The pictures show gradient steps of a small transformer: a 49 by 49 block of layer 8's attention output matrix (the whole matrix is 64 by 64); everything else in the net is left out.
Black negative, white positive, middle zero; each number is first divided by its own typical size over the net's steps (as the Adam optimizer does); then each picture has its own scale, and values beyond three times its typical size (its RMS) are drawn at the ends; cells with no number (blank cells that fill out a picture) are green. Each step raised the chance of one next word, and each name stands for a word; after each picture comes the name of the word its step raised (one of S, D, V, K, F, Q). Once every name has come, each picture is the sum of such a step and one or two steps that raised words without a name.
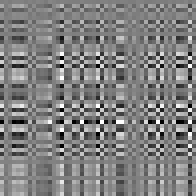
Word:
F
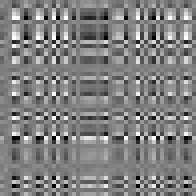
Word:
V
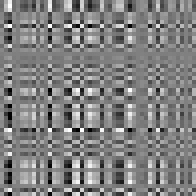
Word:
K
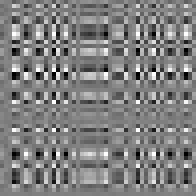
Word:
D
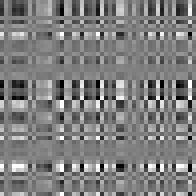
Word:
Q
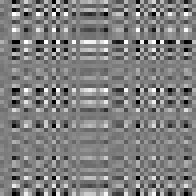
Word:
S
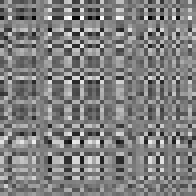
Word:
V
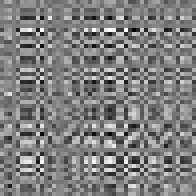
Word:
V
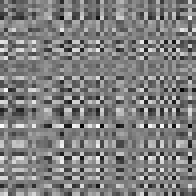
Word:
S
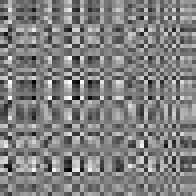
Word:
Q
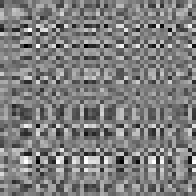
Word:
K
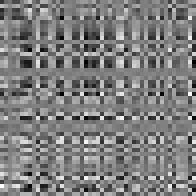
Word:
V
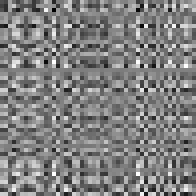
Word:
K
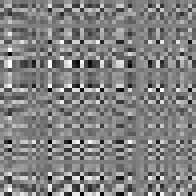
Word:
S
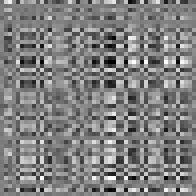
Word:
V
